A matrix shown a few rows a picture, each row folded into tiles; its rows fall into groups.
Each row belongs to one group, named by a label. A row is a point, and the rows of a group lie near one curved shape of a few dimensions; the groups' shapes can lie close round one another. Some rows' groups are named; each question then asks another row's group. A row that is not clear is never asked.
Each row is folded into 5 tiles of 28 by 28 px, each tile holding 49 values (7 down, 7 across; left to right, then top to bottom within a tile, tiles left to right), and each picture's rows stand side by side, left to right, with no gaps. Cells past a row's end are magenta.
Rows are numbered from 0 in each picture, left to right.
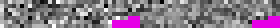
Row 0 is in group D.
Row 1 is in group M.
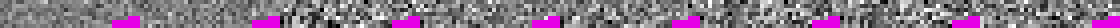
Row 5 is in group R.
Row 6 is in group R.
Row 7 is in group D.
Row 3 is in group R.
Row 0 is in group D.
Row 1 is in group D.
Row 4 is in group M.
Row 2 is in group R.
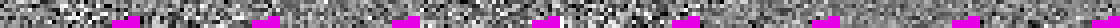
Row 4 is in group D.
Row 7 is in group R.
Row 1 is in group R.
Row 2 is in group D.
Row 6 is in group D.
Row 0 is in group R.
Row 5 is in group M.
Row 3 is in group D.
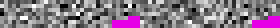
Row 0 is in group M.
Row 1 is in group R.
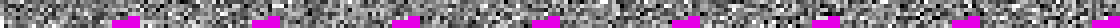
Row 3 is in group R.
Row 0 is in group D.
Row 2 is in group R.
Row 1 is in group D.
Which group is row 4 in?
M
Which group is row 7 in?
M
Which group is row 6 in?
M
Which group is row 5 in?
M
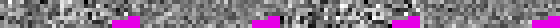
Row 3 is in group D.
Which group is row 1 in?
M
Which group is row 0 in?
R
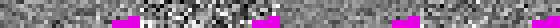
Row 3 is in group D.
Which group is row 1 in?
D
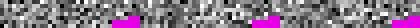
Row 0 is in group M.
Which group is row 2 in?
R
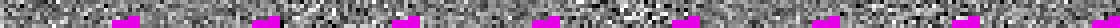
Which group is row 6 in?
M
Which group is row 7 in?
M
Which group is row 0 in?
D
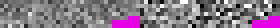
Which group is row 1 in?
M
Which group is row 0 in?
D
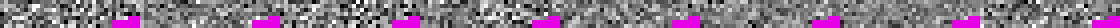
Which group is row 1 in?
D
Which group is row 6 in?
R
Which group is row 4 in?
M
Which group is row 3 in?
R
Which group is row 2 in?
M
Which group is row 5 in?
M
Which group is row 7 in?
D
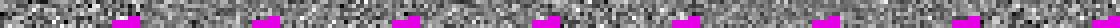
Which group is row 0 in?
M
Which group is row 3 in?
M
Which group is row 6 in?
D
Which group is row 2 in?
M
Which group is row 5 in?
M
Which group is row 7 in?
M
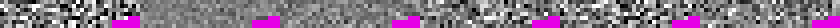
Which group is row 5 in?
D
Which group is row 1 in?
D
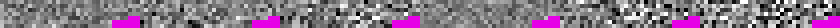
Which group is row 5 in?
M
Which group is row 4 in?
R
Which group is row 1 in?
R
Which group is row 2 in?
R
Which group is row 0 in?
D
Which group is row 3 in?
R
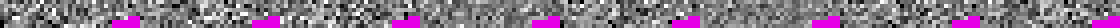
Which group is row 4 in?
M
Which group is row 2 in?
M
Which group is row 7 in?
R
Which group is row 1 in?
R
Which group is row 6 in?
M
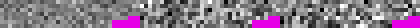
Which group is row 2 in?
R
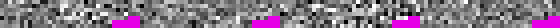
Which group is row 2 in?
M
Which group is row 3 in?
M
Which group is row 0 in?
R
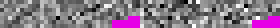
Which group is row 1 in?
D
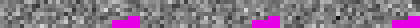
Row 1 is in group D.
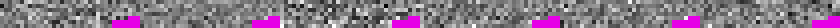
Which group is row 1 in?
R
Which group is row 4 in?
R
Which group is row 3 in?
D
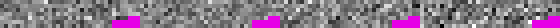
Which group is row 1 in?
R
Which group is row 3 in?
D
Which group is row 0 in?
D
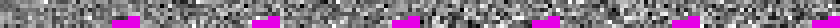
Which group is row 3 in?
R
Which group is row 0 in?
D
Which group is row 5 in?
D
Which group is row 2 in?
D
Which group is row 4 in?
R
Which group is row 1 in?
D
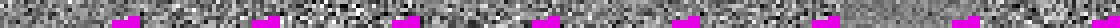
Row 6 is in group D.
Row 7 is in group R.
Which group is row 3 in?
R
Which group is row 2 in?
M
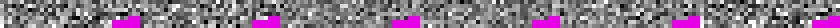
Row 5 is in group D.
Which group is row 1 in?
M
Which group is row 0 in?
D
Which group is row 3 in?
D
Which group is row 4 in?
M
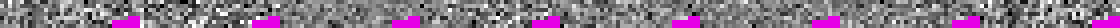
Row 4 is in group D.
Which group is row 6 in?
M
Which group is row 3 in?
R
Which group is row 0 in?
R
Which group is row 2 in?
R
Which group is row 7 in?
R
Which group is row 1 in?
D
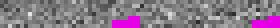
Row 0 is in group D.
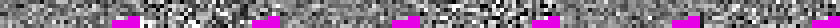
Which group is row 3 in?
M
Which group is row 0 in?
M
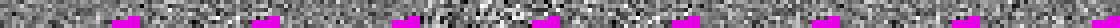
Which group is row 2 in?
M
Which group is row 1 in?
R
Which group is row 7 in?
D
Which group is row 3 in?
R
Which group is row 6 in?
R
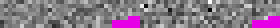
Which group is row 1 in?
R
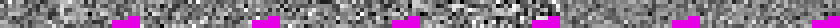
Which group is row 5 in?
M
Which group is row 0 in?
R
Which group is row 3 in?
M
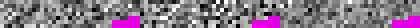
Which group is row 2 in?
R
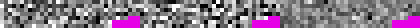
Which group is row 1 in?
M
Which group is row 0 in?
D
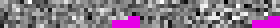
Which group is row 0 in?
D
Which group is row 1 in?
R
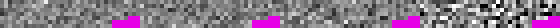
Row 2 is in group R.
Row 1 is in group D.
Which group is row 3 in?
M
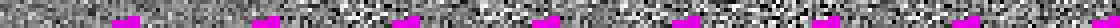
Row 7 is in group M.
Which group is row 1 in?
D
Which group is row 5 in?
M
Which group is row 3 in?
R
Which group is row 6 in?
R
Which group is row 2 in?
R
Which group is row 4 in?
R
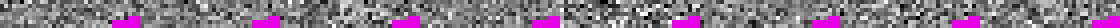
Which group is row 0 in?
M
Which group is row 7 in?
R
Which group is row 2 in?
R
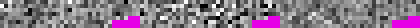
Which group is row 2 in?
R
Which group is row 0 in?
R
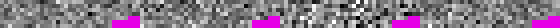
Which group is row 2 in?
M
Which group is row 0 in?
D
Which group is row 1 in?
D
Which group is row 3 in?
D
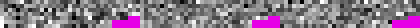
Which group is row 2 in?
M
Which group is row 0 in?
D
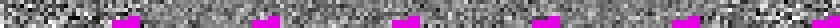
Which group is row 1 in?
D
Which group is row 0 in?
D
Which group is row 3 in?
D
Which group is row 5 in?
R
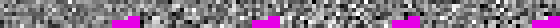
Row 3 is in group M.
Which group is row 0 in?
R
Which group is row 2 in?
M
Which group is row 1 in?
M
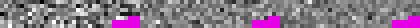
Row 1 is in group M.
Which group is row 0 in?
M
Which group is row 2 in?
D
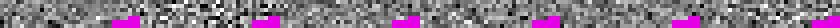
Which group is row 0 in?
R
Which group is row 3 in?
R
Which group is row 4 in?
D
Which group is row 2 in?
M
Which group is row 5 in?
R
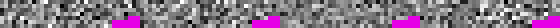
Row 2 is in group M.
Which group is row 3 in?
R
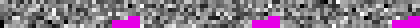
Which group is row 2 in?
D
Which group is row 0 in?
M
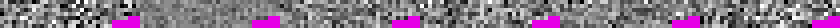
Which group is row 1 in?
D
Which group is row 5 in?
R
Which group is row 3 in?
R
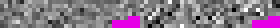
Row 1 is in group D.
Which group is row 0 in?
M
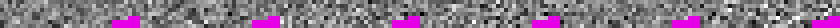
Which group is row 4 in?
R
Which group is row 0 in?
M
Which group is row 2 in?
M
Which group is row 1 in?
R
